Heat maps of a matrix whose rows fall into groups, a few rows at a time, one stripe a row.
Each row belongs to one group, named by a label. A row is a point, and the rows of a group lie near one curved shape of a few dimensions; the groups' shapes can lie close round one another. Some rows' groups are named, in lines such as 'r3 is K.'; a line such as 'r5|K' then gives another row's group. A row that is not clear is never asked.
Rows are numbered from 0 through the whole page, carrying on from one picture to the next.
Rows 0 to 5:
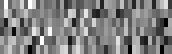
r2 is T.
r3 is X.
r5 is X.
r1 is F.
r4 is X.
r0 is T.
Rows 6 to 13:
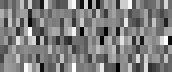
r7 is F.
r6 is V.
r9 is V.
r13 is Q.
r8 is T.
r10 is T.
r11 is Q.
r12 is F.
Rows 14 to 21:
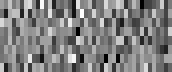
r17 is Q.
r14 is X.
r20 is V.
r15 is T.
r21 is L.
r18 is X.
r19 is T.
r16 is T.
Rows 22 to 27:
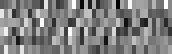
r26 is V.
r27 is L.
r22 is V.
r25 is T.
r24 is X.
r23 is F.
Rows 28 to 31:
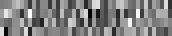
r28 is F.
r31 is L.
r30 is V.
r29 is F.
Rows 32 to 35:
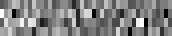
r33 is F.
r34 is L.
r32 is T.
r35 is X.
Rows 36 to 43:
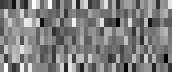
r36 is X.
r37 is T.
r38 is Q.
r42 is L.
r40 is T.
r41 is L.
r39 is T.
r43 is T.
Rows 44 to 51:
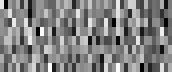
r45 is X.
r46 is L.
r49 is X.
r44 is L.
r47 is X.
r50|L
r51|X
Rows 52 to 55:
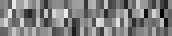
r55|T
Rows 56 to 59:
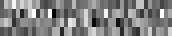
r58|F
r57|X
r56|L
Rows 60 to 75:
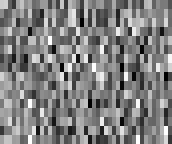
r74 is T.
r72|X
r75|F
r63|X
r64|X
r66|X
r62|V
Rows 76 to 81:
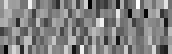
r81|T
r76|F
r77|X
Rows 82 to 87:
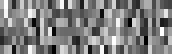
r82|T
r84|X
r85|X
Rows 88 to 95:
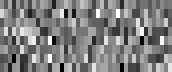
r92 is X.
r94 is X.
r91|L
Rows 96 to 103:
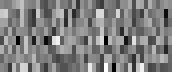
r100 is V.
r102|T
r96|L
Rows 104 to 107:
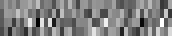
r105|F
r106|X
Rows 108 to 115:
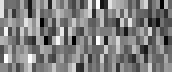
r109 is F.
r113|X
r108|F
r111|T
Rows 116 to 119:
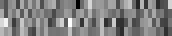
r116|Q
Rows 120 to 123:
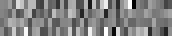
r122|T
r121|V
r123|L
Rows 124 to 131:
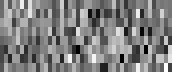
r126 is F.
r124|T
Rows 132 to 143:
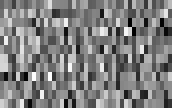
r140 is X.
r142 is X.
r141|V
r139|T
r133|T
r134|X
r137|L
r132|X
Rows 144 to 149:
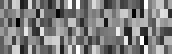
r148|X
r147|X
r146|V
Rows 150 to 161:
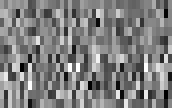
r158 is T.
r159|F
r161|T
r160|L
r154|T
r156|F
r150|T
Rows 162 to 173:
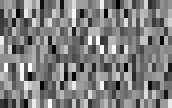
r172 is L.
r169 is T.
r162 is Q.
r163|V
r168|T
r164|X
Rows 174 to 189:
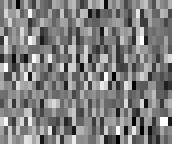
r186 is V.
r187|T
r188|X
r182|L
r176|X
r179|F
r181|T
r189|Q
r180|X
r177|L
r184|T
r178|L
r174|V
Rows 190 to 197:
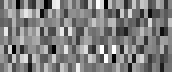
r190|V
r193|T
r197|X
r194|L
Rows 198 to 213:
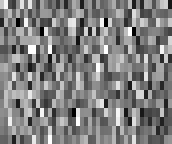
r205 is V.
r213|X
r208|L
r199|X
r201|V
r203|X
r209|V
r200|V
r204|F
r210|X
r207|X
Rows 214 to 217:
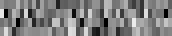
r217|F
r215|L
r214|T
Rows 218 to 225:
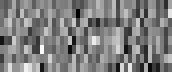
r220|F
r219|Q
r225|Q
